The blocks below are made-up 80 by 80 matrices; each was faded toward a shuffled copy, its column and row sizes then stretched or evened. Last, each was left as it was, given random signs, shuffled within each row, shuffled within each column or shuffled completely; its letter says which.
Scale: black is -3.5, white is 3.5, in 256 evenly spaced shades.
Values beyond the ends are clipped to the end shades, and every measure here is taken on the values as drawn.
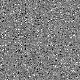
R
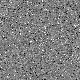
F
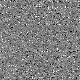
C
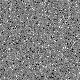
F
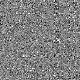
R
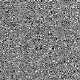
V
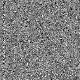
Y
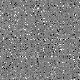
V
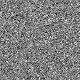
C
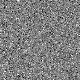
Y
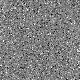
F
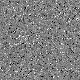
C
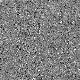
Y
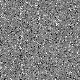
Y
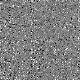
R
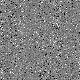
Y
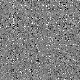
R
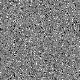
Y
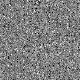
Y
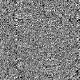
V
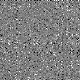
V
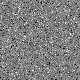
F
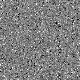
Y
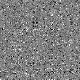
V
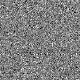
R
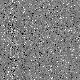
Y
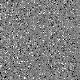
Y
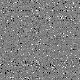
V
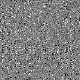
V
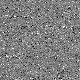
C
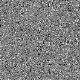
R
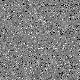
C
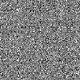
V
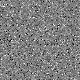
C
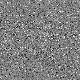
C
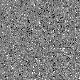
Y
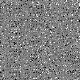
V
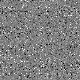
R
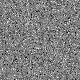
F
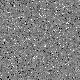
F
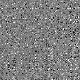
V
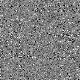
R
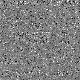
C
